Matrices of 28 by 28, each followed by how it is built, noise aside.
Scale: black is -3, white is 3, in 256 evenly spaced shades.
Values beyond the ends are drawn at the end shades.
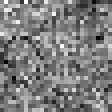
smooth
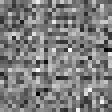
blocks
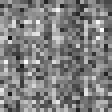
blocks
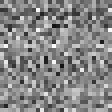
repeating columns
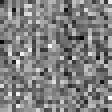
blocks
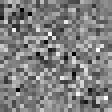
banded
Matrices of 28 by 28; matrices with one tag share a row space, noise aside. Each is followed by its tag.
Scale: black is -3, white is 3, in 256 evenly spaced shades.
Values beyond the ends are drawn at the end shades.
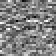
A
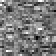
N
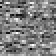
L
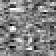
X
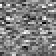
A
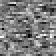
X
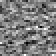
A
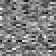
A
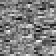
X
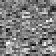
A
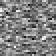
A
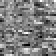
N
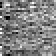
L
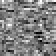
N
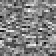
A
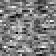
X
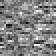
N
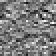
A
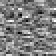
N
